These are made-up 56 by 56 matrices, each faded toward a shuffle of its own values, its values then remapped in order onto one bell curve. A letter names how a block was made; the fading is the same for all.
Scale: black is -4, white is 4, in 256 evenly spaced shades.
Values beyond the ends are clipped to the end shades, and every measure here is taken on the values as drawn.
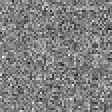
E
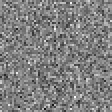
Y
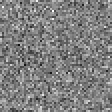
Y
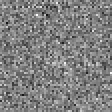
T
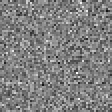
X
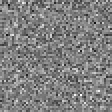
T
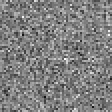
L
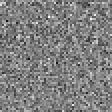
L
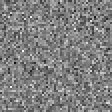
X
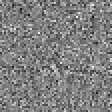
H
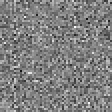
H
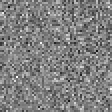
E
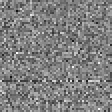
T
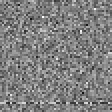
T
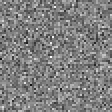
Y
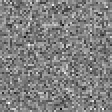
H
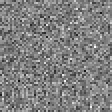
E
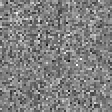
H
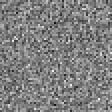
L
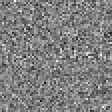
L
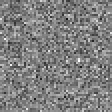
E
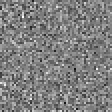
H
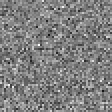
T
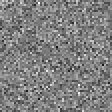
L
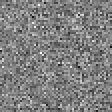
H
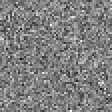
L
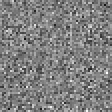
H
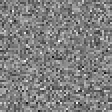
E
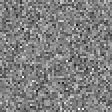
Y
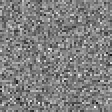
T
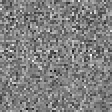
H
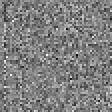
H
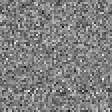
X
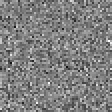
H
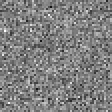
X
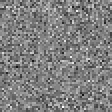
T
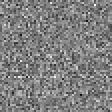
E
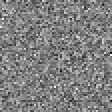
L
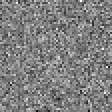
Y
